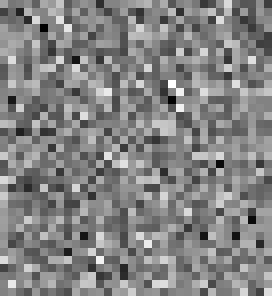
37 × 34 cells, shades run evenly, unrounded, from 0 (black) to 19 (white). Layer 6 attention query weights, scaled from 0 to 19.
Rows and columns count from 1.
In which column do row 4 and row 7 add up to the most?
18
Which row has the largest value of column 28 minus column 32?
28
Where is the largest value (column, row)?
22, 11
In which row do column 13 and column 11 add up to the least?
20
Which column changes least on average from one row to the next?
15
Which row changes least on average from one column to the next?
29
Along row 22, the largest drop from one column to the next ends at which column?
21
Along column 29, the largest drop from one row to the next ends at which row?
10
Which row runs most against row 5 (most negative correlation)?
32
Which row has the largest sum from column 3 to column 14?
36
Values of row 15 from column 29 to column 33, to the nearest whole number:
7 12 9 11 10
